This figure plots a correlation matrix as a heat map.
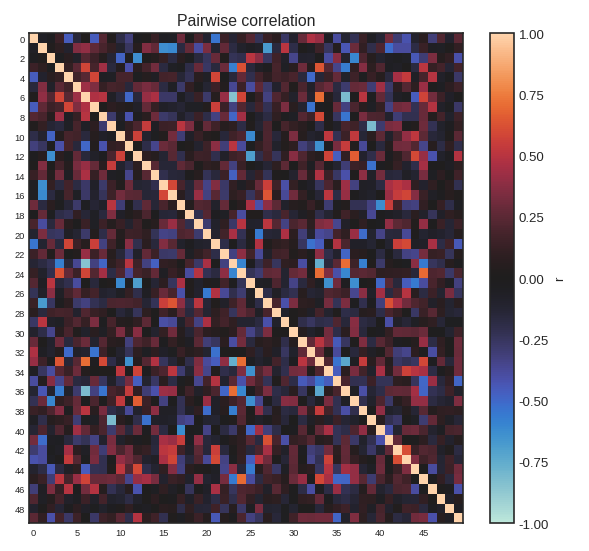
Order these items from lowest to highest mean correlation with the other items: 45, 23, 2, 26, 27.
23, 2, 26, 27, 45
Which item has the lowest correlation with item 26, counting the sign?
20
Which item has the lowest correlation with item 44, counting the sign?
25
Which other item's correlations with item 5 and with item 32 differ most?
7
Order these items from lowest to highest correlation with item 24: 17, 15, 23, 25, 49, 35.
23, 35, 25, 15, 17, 49
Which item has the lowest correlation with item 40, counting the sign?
17
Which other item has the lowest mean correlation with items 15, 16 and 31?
1
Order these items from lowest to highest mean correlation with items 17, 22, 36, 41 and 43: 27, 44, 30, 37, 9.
37, 44, 30, 9, 27
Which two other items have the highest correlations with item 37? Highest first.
12, 10
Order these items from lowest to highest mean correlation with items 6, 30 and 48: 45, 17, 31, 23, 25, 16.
23, 25, 17, 16, 31, 45
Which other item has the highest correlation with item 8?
33
